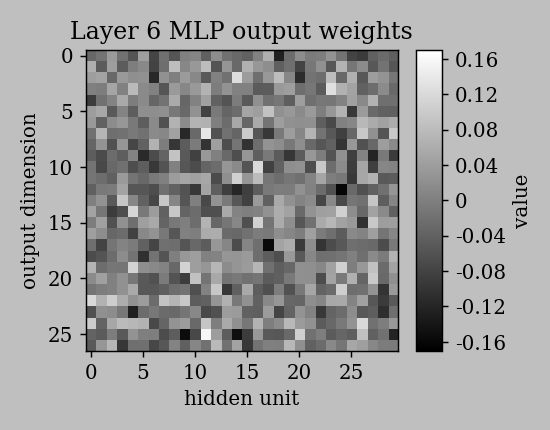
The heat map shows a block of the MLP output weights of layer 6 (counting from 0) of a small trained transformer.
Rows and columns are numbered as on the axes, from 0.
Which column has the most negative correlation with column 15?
20
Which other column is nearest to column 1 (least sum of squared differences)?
7
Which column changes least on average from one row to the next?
21
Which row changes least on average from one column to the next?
16
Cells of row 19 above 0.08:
4
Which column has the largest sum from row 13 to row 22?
27
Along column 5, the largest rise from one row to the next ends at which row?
19
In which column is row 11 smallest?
25
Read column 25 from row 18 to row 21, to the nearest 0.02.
0 0 0.06 -0.02
